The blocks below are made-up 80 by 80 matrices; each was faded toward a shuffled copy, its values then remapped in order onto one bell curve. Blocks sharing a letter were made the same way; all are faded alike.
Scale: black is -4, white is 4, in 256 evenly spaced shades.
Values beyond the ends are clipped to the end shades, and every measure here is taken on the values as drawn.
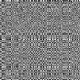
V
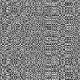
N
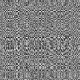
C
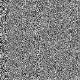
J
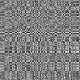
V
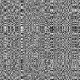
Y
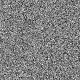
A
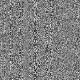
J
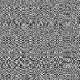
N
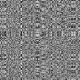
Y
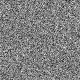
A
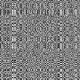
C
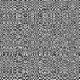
N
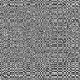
V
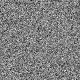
A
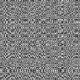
N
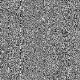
J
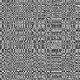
V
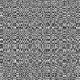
N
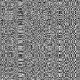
Y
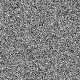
A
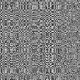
Y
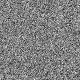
A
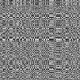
V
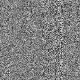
J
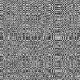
C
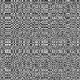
V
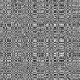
V
